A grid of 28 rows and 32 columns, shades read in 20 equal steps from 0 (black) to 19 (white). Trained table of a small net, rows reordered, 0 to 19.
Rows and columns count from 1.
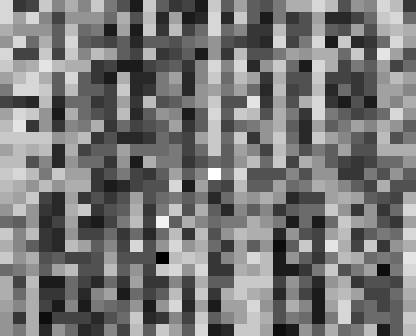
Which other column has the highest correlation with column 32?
16
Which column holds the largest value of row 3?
17
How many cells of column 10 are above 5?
20
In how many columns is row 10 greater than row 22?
13
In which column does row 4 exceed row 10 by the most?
27
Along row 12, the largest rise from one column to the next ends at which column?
25
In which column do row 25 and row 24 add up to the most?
19
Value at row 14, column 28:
4
